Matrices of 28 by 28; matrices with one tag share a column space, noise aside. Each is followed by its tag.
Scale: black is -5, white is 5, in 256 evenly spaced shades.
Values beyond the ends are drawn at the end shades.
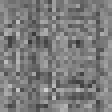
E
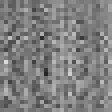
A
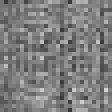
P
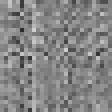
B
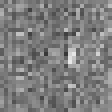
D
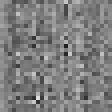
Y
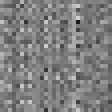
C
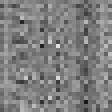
C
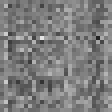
A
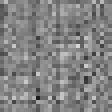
Y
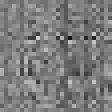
A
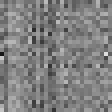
B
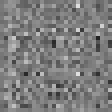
E
